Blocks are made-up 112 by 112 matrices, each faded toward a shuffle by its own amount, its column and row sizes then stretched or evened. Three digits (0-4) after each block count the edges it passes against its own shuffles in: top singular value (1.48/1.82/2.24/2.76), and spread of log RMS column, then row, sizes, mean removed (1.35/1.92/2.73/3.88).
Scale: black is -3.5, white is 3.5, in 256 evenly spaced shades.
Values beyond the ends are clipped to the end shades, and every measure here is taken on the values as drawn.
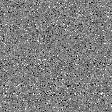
0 0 2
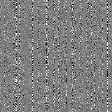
3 4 0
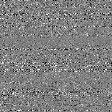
2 1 4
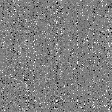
2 2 0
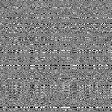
4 1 4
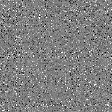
2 2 2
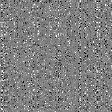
3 3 0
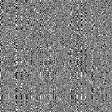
4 3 1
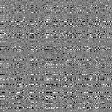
4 2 4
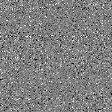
1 2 2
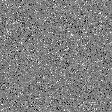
0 0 1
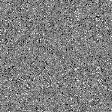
1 1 1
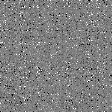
0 2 2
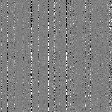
4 4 0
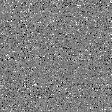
0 1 2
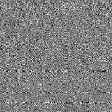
3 0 3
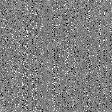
0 3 0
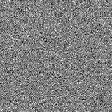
3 0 0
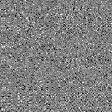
3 0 2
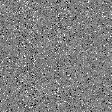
0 2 0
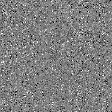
1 2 1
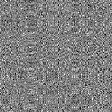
4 2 1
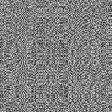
4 1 0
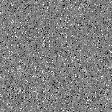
1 1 1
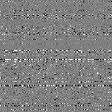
4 2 4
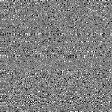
3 0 3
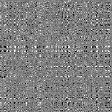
4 3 3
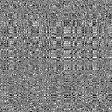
4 1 3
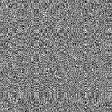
4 2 0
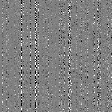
4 4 0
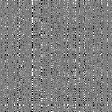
4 4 2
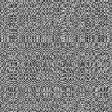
4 3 2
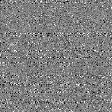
3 1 3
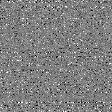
1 0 3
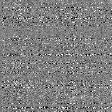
0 2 4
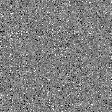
1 2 1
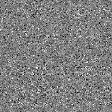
1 1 2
